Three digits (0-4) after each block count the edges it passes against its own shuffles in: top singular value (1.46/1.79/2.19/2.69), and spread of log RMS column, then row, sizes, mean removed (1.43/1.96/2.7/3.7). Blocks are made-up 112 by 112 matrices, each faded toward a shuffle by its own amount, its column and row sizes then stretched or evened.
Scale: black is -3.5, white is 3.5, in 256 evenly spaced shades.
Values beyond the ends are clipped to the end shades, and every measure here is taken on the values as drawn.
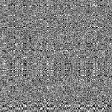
4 2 3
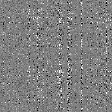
0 4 2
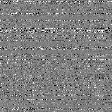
2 1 4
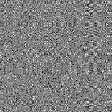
4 1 1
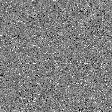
1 0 1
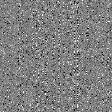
2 3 0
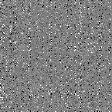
0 3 2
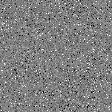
0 1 1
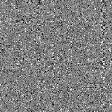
2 2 1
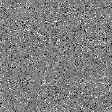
1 2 2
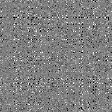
2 3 3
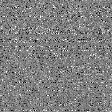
2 0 3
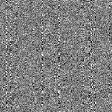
3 3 0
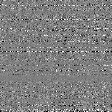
1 2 4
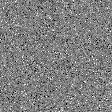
1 0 0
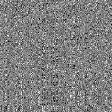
3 3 0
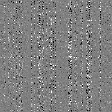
1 4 1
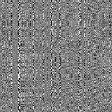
4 4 0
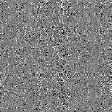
2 3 2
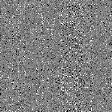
0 3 1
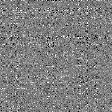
1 2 3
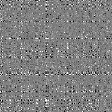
4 2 3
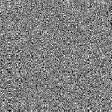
3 2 1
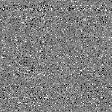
1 2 3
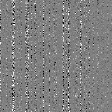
1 4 0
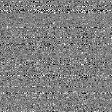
2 2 4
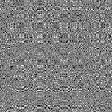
4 0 3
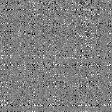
2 3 3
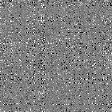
0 3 3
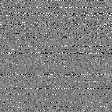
1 0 4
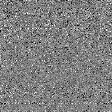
0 1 3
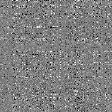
0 3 3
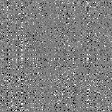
3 3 3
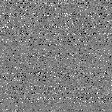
1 0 3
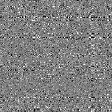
3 1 3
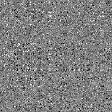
2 1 2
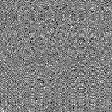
4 0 1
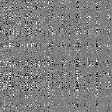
3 4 3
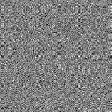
4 1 1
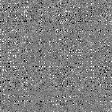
1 3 3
